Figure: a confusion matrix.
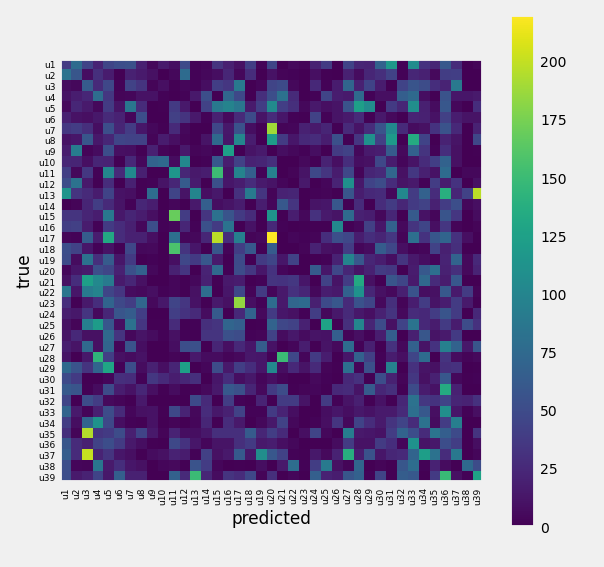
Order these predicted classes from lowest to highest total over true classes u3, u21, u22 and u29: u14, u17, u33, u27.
u14, u33, u17, u27
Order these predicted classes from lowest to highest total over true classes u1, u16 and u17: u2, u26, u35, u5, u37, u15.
u37, u35, u2, u26, u5, u15
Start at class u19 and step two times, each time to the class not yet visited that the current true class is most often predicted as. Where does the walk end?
u36
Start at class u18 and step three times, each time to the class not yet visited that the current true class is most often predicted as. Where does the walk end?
u20
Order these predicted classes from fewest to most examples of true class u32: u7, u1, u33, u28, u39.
u7, u28, u39, u1, u33
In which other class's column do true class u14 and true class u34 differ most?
u4
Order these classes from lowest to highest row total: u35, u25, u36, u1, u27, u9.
u9, u36, u27, u1, u35, u25
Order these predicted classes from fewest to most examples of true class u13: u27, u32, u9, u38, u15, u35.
u15, u35, u38, u27, u9, u32
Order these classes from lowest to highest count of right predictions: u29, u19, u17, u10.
u19, u29, u10, u17
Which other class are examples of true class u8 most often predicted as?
u33
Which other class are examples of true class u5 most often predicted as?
u28
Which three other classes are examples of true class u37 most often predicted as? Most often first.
u3, u27, u34
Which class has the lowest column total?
u10
